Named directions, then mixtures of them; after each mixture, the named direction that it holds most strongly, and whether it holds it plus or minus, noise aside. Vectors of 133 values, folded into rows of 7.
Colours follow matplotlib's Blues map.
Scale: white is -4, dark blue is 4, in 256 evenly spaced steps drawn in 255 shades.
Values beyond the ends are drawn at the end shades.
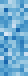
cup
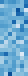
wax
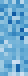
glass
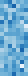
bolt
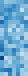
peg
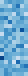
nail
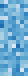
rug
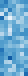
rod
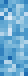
rod, plus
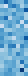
rug, minus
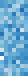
nail, minus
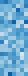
wax, plus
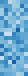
cup, plus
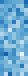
wax, plus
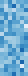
bolt, plus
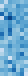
rod, minus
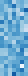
bolt, plus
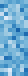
peg, minus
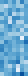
glass, minus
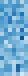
glass, plus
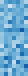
nail, plus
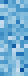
rug, minus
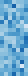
bolt, plus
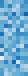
nail, minus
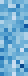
bolt, minus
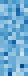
wax, plus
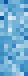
rod, plus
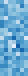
rug, plus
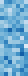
peg, minus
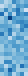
rod, minus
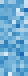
wax, minus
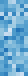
cup, plus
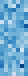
bolt, minus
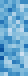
peg, plus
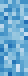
glass, minus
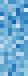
wax, plus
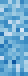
glass, minus
